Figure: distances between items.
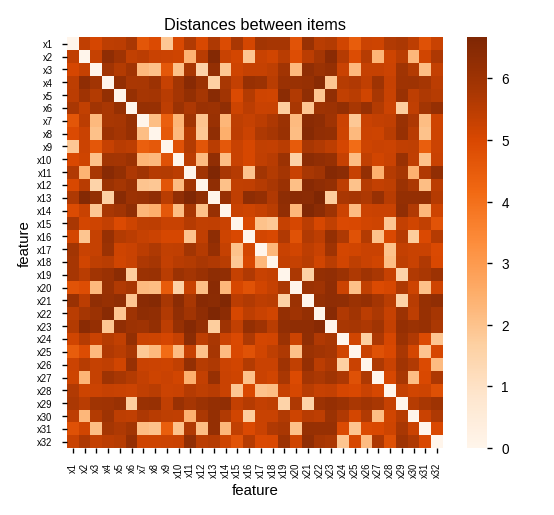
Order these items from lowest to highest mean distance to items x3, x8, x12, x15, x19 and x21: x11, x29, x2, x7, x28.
x7, x29, x28, x2, x11
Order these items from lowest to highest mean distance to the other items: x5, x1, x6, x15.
x15, x1, x6, x5
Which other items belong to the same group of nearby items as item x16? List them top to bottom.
x2, x11, x27, x30
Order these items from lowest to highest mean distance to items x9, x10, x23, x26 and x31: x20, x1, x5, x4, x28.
x20, x1, x4, x28, x5
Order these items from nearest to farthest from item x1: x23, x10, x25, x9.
x9, x25, x10, x23
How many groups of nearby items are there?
8
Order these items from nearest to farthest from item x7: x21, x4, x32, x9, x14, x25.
x25, x14, x9, x32, x4, x21
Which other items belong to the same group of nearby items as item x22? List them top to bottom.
x5
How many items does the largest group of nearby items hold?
9
